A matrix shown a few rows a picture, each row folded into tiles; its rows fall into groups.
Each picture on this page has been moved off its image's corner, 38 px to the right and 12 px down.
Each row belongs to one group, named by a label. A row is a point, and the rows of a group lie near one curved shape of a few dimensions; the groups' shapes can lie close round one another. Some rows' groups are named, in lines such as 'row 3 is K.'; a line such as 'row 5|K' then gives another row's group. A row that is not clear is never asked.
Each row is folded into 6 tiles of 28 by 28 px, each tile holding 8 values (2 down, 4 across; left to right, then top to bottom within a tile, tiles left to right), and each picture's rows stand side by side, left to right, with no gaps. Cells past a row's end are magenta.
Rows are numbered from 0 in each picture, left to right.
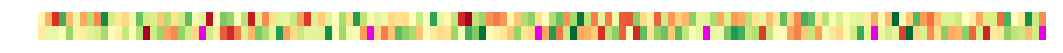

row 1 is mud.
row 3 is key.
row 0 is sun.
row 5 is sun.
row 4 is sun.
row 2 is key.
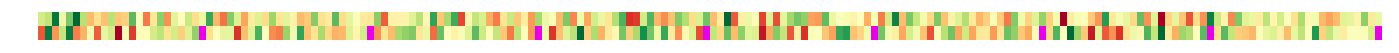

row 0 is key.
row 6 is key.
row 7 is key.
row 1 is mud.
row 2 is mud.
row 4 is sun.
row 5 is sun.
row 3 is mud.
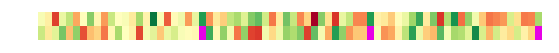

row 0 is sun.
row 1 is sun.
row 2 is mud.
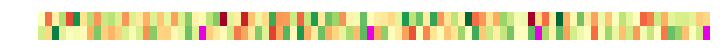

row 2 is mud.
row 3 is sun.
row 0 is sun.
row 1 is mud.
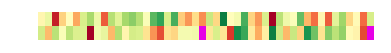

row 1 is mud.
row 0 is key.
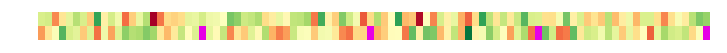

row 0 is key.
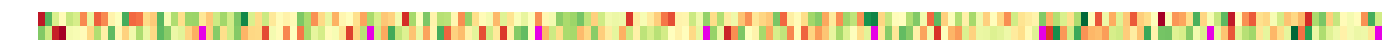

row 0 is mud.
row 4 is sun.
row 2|sun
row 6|key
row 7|mud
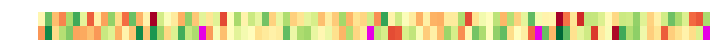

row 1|mud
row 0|key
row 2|mud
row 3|key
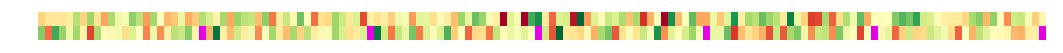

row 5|key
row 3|sun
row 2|sun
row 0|sun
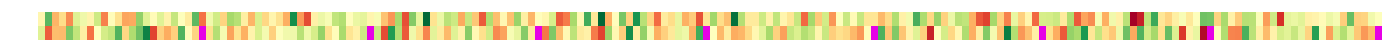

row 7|mud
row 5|sun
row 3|mud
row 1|mud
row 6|mud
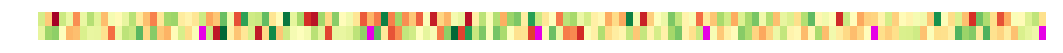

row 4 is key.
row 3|mud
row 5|key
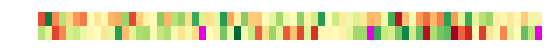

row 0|mud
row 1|sun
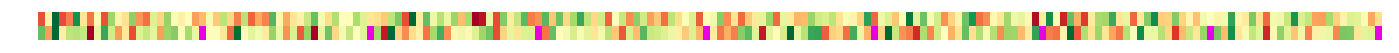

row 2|sun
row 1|sun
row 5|mud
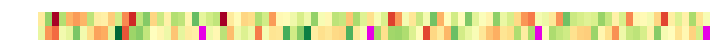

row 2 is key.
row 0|mud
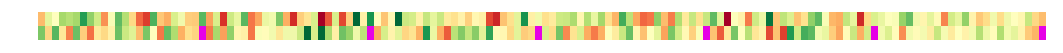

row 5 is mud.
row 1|key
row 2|key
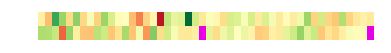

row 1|key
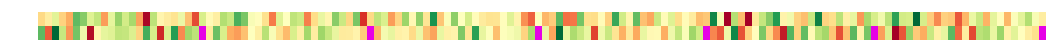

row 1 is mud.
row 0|sun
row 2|mud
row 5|key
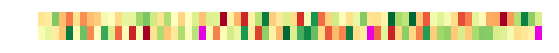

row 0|sun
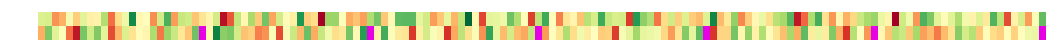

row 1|key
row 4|mud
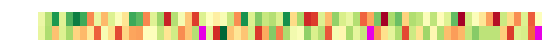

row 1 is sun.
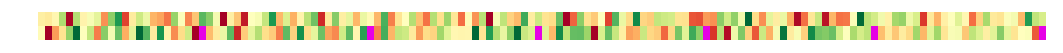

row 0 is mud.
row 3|sun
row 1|mud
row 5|mud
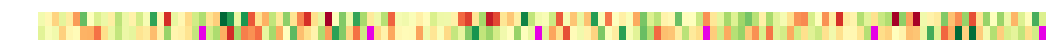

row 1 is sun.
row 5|mud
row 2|key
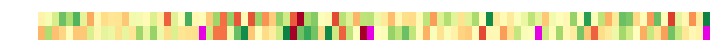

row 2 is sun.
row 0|key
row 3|sun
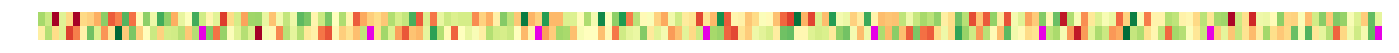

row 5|sun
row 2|mud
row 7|mud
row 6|mud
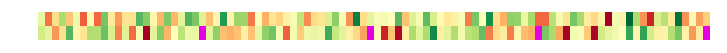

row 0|sun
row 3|mud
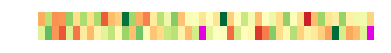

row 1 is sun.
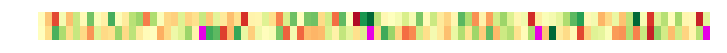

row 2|mud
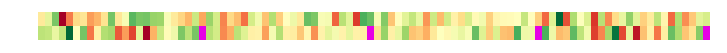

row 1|sun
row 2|key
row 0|sun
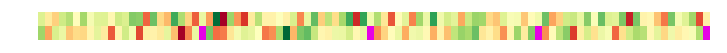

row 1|mud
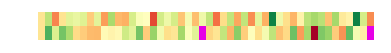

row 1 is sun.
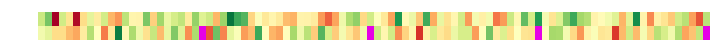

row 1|key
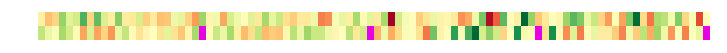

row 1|key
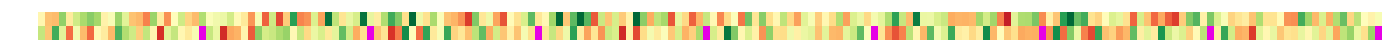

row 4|sun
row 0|sun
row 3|key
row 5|key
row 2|key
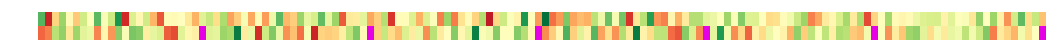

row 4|mud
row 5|key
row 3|mud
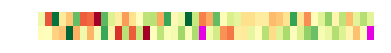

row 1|mud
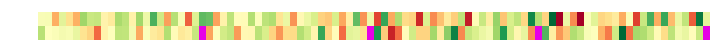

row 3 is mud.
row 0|sun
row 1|mud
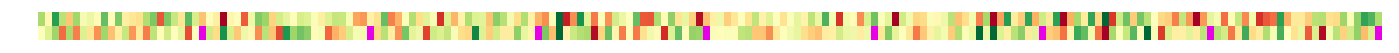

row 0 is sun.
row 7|sun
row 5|key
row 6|mud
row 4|sun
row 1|key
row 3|sun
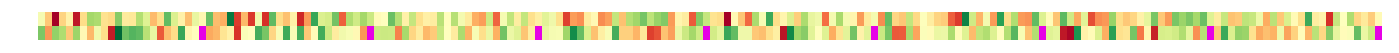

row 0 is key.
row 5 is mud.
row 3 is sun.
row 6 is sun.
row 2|sun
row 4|key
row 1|mud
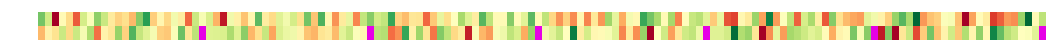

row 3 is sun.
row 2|sun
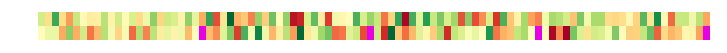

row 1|mud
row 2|sun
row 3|key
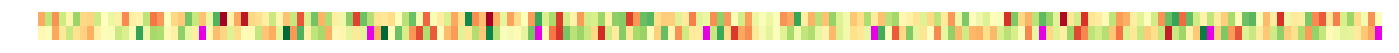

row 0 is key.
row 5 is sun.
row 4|mud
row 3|mud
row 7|mud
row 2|key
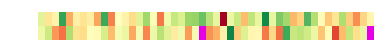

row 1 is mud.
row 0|sun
